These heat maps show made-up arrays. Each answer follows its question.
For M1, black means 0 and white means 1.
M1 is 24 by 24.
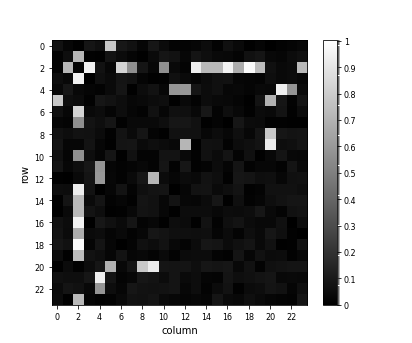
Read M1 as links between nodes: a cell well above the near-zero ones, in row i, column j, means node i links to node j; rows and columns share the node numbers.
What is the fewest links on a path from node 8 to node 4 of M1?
4
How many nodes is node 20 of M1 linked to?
3
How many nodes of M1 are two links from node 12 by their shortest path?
4
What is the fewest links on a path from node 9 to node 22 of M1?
3
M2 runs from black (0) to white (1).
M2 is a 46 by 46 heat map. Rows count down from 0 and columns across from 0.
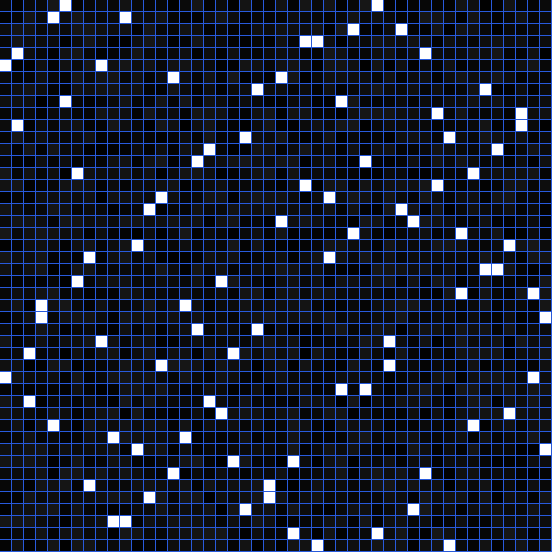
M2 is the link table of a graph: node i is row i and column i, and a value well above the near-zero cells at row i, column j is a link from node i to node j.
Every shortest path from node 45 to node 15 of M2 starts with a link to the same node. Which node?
node 26
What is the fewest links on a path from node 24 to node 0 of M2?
3
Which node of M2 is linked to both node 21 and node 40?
node 7
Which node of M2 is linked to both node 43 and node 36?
node 9
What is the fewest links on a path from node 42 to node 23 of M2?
3
